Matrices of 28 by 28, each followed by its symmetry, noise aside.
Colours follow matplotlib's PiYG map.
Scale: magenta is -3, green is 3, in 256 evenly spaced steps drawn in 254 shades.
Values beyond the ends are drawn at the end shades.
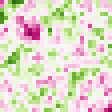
symmetric.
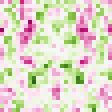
mirrored left to right.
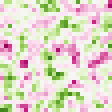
antisymmetric.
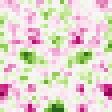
mirrored left to right.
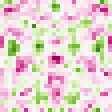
mirrored left to right.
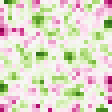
same after a half turn.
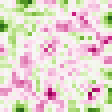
symmetric.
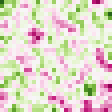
symmetric.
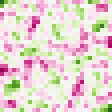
same after a half turn.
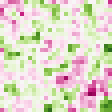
symmetric.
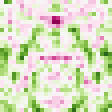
mirrored left to right.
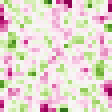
same after a half turn.
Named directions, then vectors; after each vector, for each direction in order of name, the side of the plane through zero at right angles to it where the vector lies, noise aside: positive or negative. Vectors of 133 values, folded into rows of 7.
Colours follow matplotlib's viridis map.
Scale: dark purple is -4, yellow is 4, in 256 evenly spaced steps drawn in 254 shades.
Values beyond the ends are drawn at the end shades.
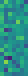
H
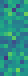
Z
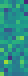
positive, negative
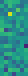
positive, positive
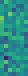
positive, positive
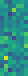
negative, negative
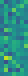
negative, negative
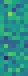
positive, positive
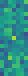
negative, positive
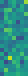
negative, positive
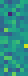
negative, negative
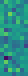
positive, positive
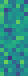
positive, negative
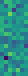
positive, positive
